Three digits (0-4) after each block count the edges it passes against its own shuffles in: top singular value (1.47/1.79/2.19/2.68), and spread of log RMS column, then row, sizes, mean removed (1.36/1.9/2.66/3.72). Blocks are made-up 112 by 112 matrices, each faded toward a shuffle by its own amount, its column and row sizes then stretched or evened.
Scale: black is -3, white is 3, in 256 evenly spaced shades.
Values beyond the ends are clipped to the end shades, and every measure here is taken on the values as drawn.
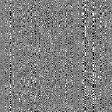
4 4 2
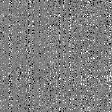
0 4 2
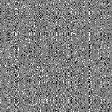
4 3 1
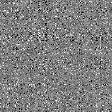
0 2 3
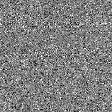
2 0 2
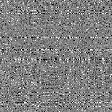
4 0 3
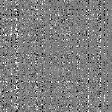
1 4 3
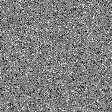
0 0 0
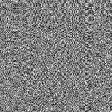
4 1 0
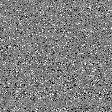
0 0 2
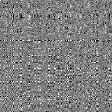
4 3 3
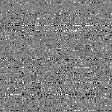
3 2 4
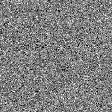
1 0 1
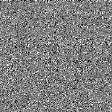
1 2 3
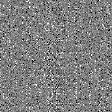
2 3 0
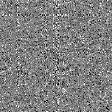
2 3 1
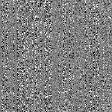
0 4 1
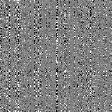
3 4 2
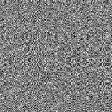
4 2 1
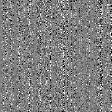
0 4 0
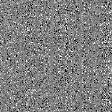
2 3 1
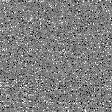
2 0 1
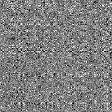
3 2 2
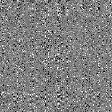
3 3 1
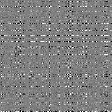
4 3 4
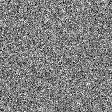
0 0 0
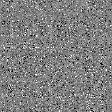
0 2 2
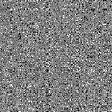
3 2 1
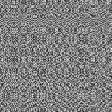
4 1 1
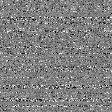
2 0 4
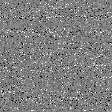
1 0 3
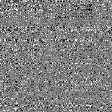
3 1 3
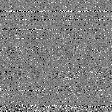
1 1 4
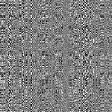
4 4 2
